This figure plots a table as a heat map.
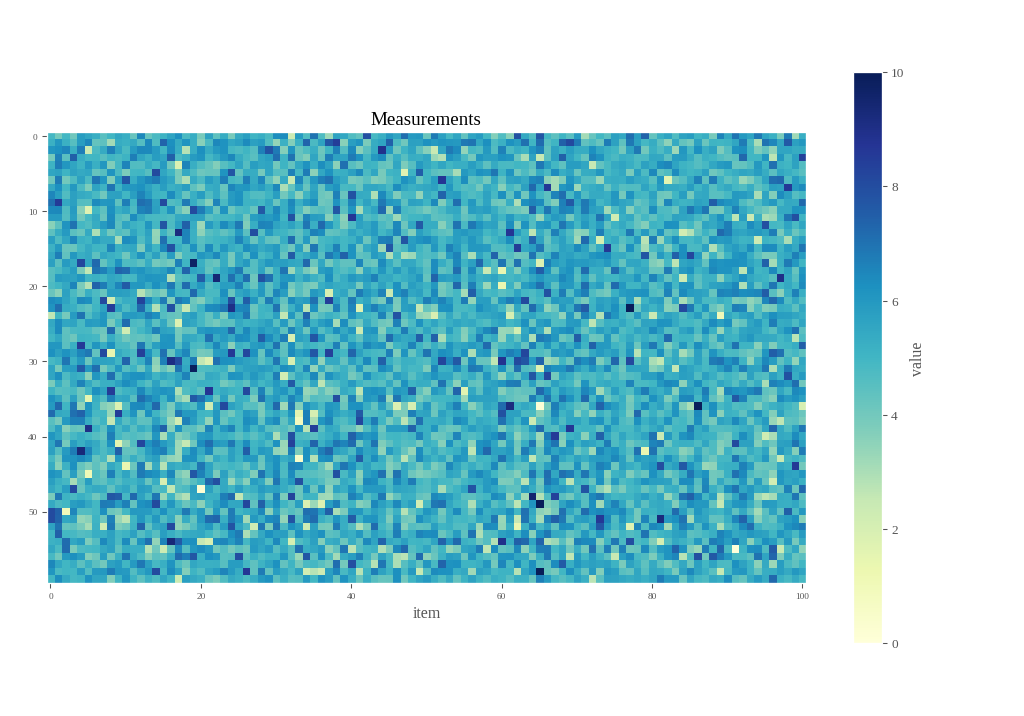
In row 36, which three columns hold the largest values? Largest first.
86, 61, 23
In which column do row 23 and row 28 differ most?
24
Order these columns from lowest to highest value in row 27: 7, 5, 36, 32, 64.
32, 64, 7, 5, 36
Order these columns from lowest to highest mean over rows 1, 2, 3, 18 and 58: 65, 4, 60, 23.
60, 4, 23, 65
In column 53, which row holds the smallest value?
55
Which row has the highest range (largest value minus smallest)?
36
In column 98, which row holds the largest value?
7
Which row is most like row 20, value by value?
18
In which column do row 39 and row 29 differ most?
8
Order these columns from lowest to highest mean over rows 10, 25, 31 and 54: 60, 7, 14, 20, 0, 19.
14, 20, 7, 0, 60, 19
